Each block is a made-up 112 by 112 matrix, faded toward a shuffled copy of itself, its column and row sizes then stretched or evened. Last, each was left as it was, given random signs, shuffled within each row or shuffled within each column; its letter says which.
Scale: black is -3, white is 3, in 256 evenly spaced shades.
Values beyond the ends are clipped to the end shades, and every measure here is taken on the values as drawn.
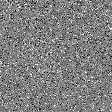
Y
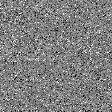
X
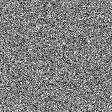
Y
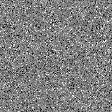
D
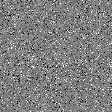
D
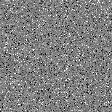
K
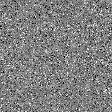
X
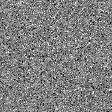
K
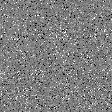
X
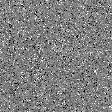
K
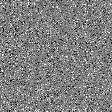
X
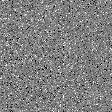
K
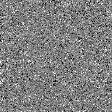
X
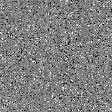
D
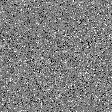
Y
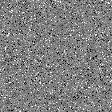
Y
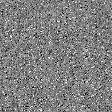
D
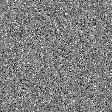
K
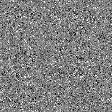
X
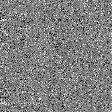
X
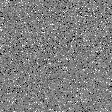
Y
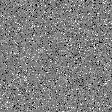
K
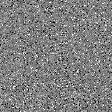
D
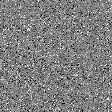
X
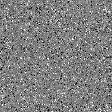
D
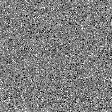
X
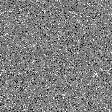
Y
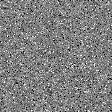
Y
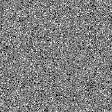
D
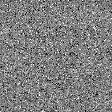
X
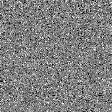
D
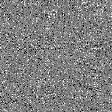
D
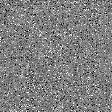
D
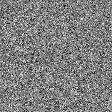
Y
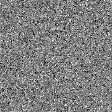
K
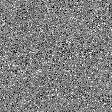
Y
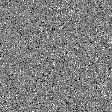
K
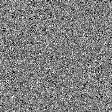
X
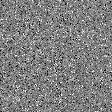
K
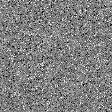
K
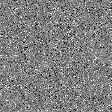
X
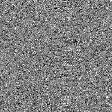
D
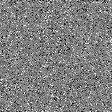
X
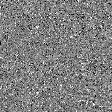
D
